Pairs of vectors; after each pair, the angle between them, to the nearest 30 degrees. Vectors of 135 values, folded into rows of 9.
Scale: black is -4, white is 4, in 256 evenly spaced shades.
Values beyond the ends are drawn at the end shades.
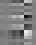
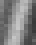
90 degrees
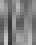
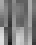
60 degrees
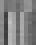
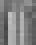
30 degrees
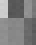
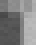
120 degrees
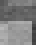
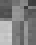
60 degrees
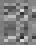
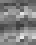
120 degrees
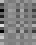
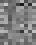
120 degrees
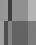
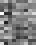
60 degrees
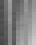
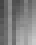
30 degrees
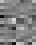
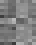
30 degrees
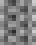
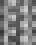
150 degrees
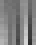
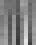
30 degrees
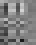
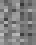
120 degrees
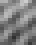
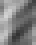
60 degrees
